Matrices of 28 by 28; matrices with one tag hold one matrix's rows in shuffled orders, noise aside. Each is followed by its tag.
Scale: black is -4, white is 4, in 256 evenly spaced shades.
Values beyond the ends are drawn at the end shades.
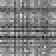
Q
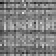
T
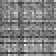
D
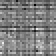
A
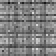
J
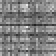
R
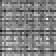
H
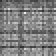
D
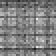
A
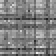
A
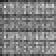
T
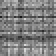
D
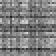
R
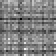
D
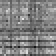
R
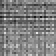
T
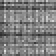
T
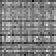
H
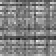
A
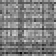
D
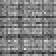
D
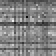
Q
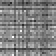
Q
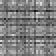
A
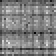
H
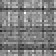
D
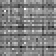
D
